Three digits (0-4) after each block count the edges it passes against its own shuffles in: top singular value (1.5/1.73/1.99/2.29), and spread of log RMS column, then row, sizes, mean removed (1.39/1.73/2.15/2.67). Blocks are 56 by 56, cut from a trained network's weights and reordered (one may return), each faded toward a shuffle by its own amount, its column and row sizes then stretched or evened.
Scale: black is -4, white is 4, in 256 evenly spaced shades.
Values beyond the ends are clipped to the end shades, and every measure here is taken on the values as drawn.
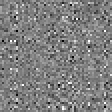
3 3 2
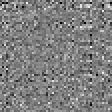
3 3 3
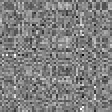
4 3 0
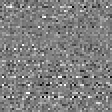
1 0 4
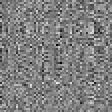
4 4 1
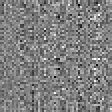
3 3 0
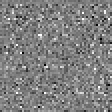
1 1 3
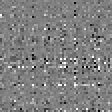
0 3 4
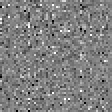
1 3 2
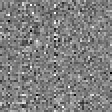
1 3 1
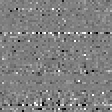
3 0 4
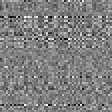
4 0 4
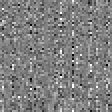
2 4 0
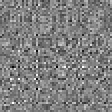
4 0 3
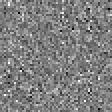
1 2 0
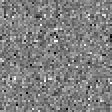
0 0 2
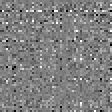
1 3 3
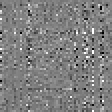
1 4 3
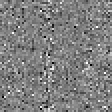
0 3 0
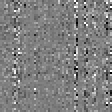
1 4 1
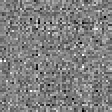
3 0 2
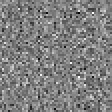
2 2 1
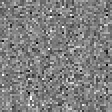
1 2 0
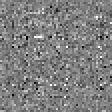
0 2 2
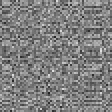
4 0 0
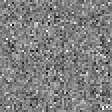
0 2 1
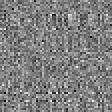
4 1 2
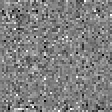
0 3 2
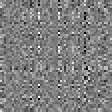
3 4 1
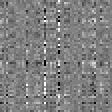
4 4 2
